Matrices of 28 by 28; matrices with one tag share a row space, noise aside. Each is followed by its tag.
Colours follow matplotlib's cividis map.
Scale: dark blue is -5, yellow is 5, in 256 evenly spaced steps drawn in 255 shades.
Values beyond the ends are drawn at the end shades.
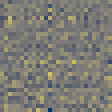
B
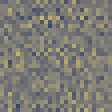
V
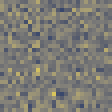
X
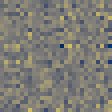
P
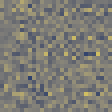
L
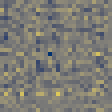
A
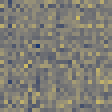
X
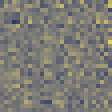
P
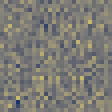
V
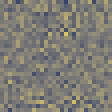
V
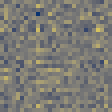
A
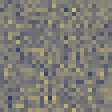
V
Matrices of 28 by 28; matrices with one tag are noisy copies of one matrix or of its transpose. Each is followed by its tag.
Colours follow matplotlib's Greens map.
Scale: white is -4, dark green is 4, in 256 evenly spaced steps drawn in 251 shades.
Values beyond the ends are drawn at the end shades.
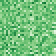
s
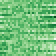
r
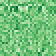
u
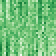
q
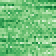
q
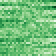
q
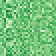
u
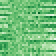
r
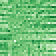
r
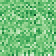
s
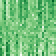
q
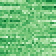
q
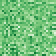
s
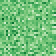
s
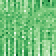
r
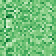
u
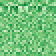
u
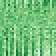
r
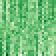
q
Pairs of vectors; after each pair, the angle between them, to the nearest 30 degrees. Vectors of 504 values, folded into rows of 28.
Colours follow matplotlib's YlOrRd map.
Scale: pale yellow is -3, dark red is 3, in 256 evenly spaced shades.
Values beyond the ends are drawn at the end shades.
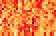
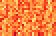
120 degrees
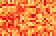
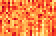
120 degrees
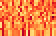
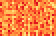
120 degrees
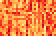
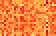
90 degrees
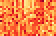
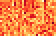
150 degrees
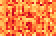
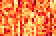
120 degrees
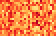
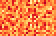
60 degrees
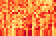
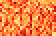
60 degrees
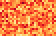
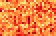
150 degrees
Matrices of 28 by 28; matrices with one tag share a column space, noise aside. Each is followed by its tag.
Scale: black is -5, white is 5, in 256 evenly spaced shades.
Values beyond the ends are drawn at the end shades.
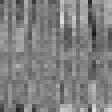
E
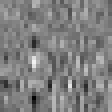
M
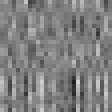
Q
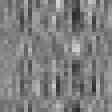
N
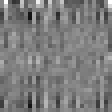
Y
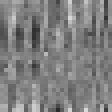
E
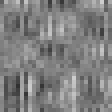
Q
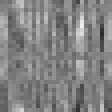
E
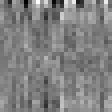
Y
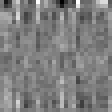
Y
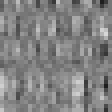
Q
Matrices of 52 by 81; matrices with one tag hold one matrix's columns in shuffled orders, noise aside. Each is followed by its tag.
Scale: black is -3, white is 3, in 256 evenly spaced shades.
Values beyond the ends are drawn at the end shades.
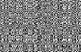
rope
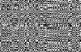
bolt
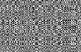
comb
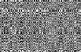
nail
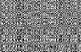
rope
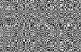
bolt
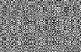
comb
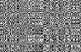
rope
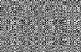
comb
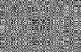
comb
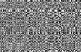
nail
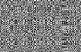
comb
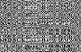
rope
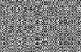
comb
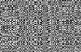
comb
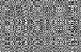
comb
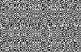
bolt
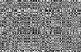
nail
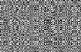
comb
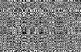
nail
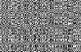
rope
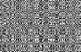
rope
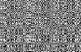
rope
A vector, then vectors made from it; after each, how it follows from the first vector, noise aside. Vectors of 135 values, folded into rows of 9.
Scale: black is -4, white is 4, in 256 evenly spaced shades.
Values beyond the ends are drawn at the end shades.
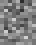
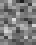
sign-scrambled.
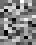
negated, scaled up.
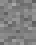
wrapped around, negated, shrunk.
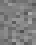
wrapped around, negated, shrunk.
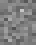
wrapped around, negated, shrunk.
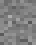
wrapped around, negated, shrunk.
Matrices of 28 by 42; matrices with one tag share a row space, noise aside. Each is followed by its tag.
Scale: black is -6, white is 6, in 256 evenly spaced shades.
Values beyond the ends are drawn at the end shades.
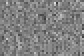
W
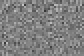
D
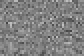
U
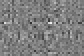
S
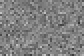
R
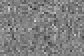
S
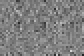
W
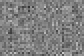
U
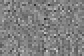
S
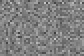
W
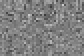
D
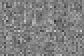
D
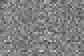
S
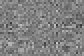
U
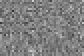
R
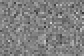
W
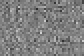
W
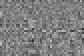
R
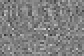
S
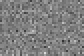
R
